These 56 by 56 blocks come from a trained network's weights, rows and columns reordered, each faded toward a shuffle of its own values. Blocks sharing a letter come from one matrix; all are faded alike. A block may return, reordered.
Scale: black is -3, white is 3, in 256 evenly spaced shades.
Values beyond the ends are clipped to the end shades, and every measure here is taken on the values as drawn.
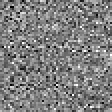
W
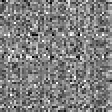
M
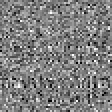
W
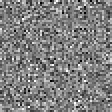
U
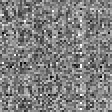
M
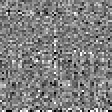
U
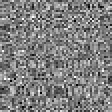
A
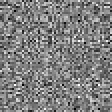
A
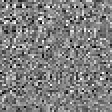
W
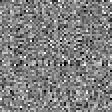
W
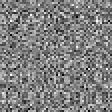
A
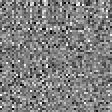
W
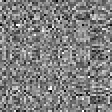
A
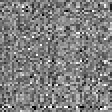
M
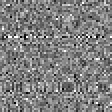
U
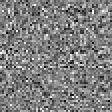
W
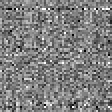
M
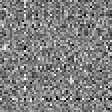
U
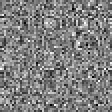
U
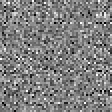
W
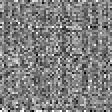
M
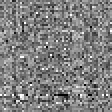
M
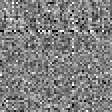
U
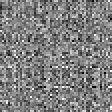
M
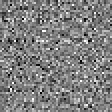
W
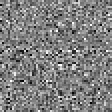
W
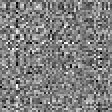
A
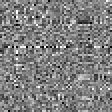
U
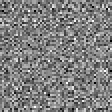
A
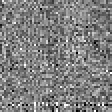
M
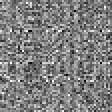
M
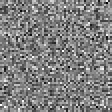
U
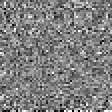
U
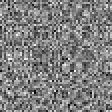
A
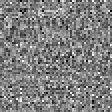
U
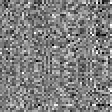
M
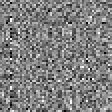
A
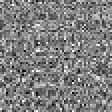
U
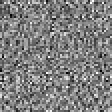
U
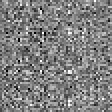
M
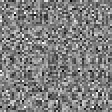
A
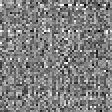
M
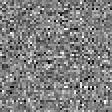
W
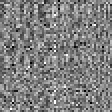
M
